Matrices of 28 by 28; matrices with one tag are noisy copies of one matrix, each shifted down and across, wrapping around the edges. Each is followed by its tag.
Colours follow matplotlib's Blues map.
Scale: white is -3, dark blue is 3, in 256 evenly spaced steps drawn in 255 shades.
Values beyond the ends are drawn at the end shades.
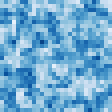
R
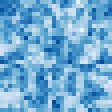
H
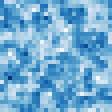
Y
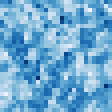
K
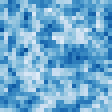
H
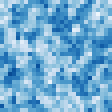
K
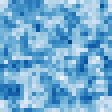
Y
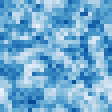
Y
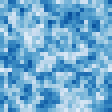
H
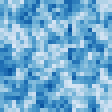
K
